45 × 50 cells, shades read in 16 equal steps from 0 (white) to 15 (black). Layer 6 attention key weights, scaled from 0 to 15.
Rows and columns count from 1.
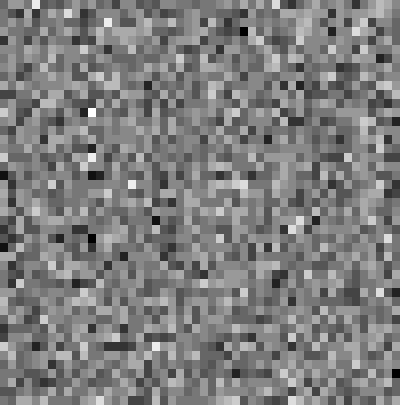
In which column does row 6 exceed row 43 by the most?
28
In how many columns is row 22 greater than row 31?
20
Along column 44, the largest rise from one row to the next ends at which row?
19
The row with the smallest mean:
24
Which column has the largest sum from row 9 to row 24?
43
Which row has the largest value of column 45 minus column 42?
6
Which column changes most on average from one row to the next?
12
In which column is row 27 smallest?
49
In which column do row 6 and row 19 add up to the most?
14
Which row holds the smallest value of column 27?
11
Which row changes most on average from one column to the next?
13
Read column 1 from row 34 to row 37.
4 5 9 12
